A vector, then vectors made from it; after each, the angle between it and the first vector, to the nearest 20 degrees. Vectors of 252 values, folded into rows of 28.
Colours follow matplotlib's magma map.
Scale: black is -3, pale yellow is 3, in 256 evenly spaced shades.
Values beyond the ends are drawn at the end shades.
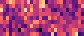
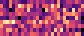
80 degrees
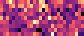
40 degrees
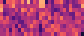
40 degrees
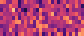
100 degrees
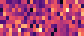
140 degrees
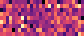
120 degrees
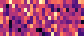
40 degrees
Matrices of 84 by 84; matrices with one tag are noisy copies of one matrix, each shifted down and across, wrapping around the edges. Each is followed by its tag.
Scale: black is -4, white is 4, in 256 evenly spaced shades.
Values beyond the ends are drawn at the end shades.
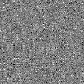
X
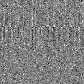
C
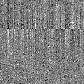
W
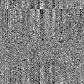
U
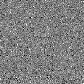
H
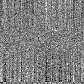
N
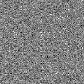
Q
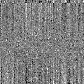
N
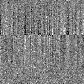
N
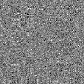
X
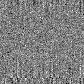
C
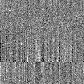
N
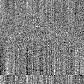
W
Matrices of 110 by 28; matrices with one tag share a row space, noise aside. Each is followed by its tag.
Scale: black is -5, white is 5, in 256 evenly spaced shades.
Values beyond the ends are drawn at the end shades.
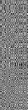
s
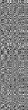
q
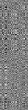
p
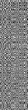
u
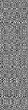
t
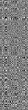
p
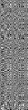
q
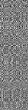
t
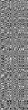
q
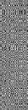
s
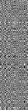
u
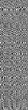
t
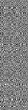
t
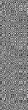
s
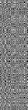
u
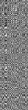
p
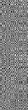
s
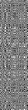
u
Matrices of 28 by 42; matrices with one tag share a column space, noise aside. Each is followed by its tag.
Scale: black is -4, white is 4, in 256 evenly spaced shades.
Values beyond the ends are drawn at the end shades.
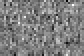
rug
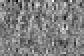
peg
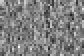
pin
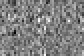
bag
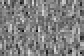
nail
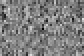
bag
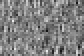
nail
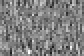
nail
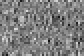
rug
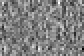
pin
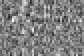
bag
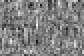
peg
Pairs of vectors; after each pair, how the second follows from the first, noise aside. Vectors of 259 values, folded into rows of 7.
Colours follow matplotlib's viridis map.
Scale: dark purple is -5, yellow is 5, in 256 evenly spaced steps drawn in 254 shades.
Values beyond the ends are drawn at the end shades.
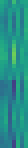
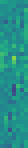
partly zeroed.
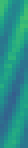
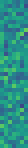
shuffled.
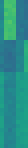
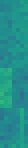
wrapped around, shrunk.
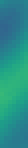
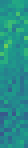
wrapped around, partly zeroed.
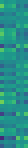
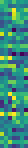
wrapped around, scaled up.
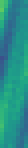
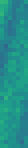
shrunk.
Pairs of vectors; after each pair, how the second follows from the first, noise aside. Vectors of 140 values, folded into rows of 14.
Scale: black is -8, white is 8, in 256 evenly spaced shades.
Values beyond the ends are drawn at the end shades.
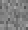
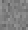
negated, shrunk.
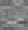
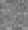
wrapped around, shrunk.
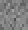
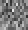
reversed, negated, scaled up.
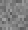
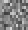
reversed, negated, scaled up.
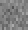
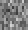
scaled up.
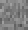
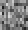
reversed, negated, scaled up.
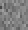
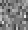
wrapped around, negated, scaled up.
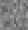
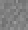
wrapped around, shrunk.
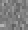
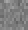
wrapped around, shrunk.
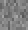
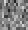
scaled up.
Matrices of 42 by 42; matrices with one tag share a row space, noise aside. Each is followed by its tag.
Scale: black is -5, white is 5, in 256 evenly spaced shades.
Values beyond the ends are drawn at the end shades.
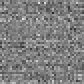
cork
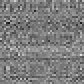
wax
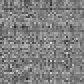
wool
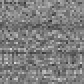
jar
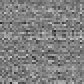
jar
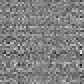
wax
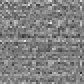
jar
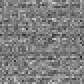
jar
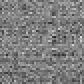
jar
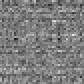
jar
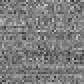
cork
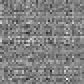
wool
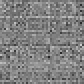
wax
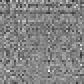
wax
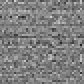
jar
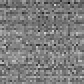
cork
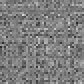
cork
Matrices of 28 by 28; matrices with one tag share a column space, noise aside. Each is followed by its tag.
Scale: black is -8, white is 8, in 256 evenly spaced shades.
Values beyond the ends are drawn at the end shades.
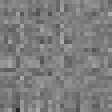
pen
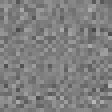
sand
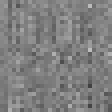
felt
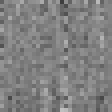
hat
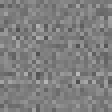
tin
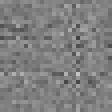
tin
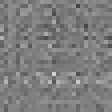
tin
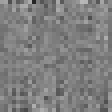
hat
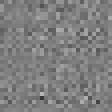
sand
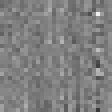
pen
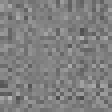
sand
